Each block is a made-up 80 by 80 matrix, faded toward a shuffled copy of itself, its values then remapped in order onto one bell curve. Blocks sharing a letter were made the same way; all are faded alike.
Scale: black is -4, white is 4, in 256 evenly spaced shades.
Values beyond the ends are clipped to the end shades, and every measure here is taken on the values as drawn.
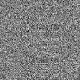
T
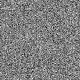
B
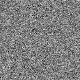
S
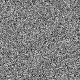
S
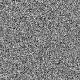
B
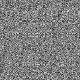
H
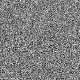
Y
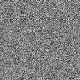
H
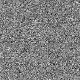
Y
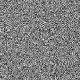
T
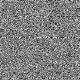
Y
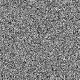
B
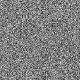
T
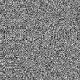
T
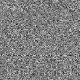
H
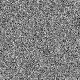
B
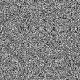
T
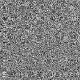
H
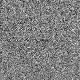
Y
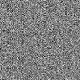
T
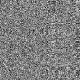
T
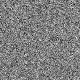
B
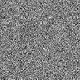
T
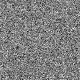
S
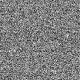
B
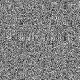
T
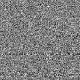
H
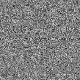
H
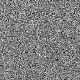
Y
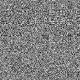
H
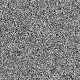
S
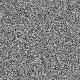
S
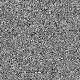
S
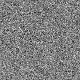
S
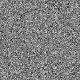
H
